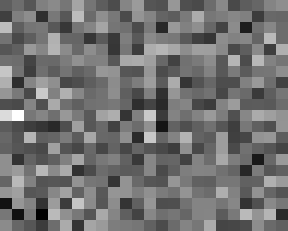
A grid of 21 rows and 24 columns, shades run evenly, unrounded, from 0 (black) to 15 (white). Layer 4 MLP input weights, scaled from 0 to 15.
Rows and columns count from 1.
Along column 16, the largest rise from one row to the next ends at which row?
13
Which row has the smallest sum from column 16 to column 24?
8
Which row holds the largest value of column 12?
6
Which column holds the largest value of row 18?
19
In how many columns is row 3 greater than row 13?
12
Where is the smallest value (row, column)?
20, 4
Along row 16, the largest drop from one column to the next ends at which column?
7
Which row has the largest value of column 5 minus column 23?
5
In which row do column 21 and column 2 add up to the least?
3
